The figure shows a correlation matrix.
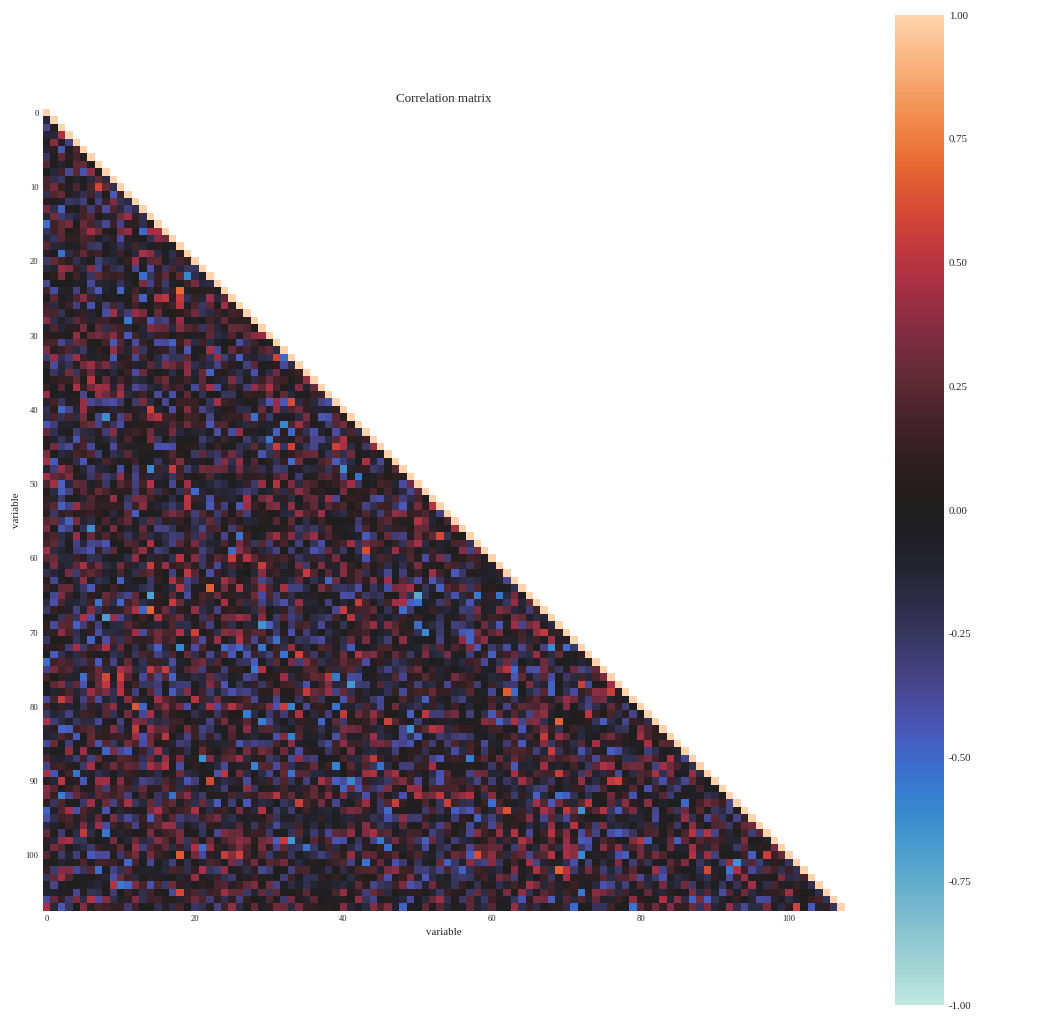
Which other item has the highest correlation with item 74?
85
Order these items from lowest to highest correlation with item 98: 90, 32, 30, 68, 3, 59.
59, 90, 68, 30, 3, 32
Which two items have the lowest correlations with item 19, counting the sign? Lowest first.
22, 2
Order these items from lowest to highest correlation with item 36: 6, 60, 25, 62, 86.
86, 60, 62, 25, 6
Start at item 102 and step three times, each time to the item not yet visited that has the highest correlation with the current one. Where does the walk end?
46
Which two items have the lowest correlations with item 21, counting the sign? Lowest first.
87, 99
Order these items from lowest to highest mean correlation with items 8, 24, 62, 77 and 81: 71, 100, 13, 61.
13, 71, 100, 61
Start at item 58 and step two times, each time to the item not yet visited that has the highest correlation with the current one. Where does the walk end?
18
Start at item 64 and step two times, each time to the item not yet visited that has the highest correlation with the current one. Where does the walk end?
90
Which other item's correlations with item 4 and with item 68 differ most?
72
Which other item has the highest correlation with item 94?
62
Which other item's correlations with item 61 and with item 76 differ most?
5
